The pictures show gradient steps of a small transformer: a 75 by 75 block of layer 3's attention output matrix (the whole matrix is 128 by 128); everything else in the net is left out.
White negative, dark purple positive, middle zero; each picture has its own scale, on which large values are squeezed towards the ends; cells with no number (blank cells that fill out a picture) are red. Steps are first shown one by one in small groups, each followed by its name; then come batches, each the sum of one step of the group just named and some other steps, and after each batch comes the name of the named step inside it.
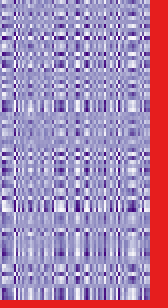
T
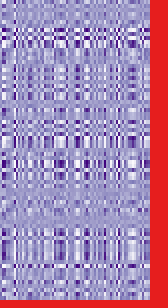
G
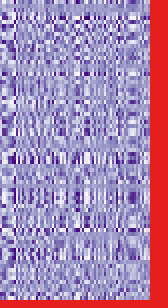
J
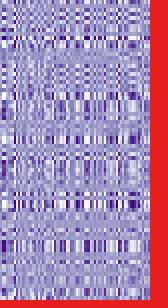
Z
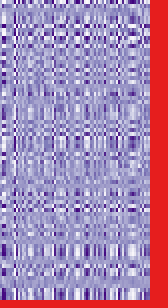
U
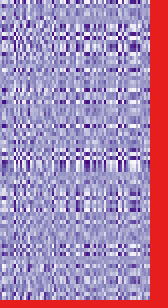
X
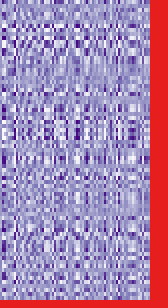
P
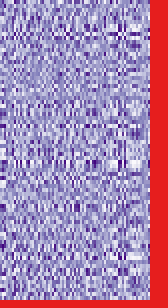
X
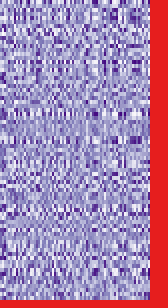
U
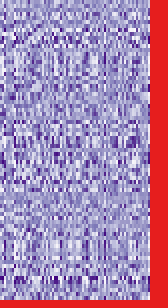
G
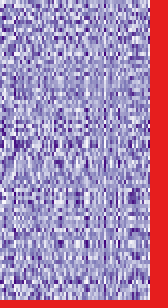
J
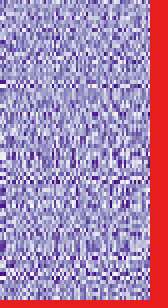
J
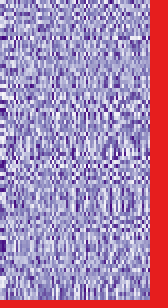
Z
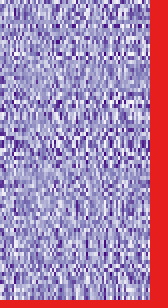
T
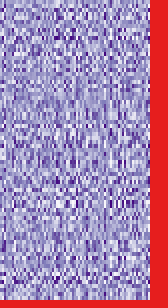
Z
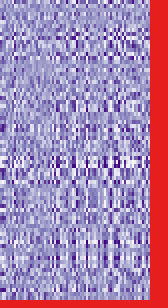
X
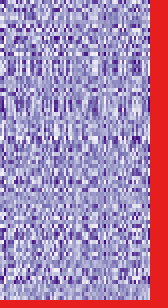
P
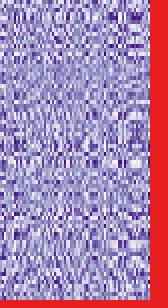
U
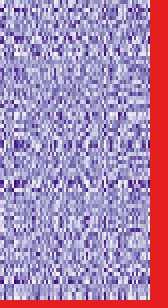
J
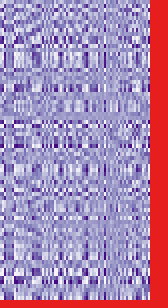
T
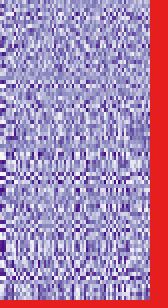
T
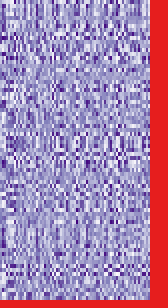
X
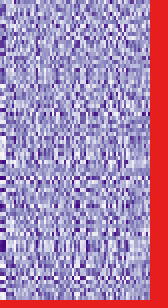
Z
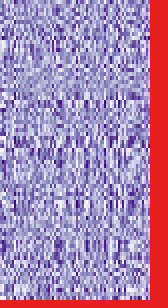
Z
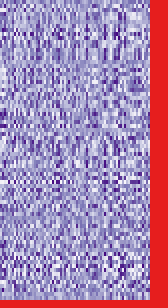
G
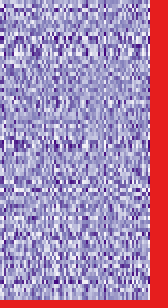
P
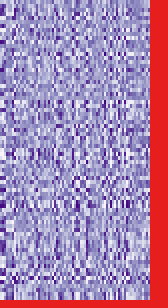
T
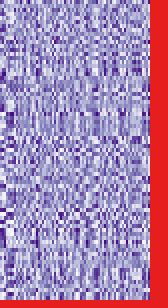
J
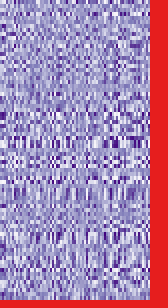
U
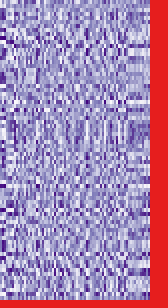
P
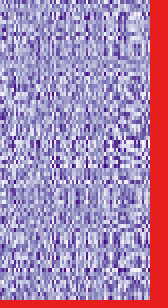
J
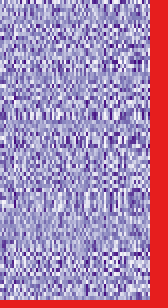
Z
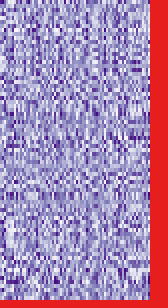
P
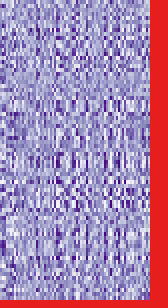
T
